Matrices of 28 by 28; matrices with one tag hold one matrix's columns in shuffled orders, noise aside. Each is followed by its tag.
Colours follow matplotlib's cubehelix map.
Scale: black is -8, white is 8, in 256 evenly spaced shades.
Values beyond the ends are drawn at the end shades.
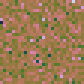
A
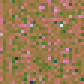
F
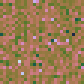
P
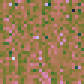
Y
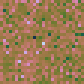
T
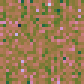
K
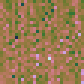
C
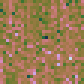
C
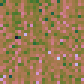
C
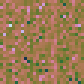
F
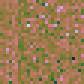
F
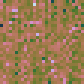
K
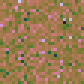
A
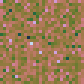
T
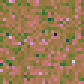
P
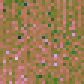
C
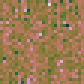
K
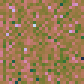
F
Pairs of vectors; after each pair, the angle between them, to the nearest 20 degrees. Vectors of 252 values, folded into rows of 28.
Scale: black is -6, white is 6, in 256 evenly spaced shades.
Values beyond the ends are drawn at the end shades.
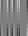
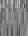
40 degrees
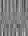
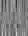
40 degrees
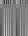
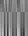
100 degrees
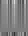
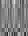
40 degrees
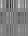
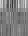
40 degrees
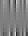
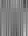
80 degrees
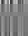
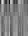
160 degrees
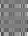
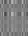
120 degrees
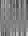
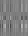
100 degrees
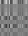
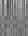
60 degrees
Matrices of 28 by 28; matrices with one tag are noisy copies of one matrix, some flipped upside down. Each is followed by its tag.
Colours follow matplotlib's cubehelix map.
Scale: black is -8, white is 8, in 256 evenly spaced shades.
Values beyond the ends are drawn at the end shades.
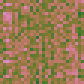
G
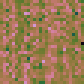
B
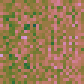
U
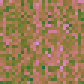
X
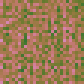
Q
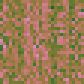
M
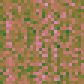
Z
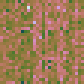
X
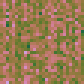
B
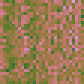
U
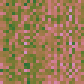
U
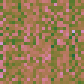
M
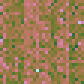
M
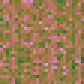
B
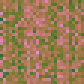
M
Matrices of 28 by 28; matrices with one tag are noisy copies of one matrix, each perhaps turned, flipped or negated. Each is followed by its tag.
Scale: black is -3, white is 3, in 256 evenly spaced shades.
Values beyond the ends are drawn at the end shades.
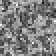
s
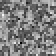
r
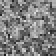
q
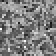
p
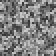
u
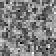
s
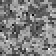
q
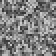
u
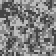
s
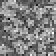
s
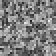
r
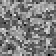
p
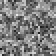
u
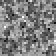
s
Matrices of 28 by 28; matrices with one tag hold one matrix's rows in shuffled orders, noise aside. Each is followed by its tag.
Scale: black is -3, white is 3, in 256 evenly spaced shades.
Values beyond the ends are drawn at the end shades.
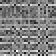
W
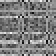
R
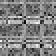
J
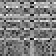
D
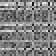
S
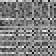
S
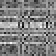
R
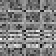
J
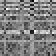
D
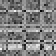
J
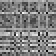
W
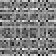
W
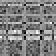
J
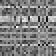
W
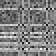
R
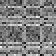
J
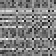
S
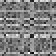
D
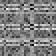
D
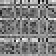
W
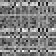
W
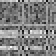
R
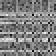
S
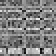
J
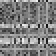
W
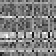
S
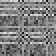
R
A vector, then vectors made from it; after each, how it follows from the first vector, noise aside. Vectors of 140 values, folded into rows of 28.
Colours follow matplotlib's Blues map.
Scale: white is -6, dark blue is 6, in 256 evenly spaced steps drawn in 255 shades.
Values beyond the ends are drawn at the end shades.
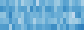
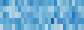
reversed.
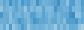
negated, shrunk.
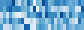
wrapped around, negated, scaled up.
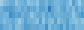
reversed, negated, shrunk.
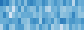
reversed.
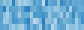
wrapped around.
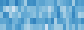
reversed.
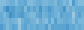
reversed, negated, shrunk.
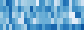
scaled up.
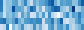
wrapped around, negated, scaled up.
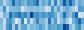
wrapped around, negated, scaled up.
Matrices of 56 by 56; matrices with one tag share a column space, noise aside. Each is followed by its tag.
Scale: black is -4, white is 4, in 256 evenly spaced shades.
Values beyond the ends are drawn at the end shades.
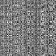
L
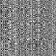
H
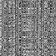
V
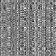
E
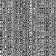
V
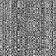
V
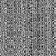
V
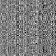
L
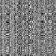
L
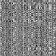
E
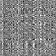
H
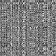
E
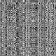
E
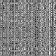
E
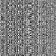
L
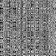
V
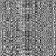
V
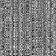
V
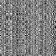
L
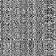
H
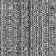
E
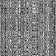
V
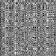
E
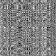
E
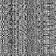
L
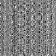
L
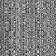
V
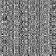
L
